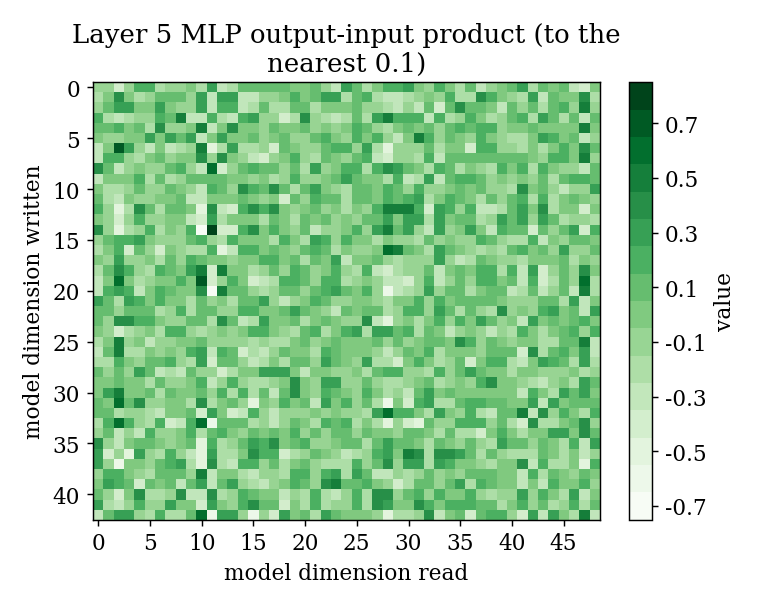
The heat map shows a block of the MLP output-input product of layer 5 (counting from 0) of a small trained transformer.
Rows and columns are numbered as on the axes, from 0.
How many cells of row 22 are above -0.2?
42
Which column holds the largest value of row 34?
47
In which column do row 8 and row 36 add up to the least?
10
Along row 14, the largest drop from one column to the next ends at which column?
12
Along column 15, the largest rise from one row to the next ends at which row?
32
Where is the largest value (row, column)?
14, 11
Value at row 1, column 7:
0.1
